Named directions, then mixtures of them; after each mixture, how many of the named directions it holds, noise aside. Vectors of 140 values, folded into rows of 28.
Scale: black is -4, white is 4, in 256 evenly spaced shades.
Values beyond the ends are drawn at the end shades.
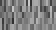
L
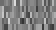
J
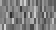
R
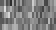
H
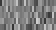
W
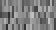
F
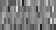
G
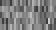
four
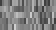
four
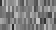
two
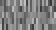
three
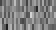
three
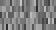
four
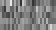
four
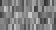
three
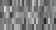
four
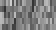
one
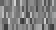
one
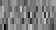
two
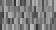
three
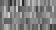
two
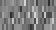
two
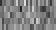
four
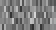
two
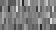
one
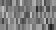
three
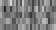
three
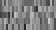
one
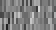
two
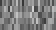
four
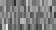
four
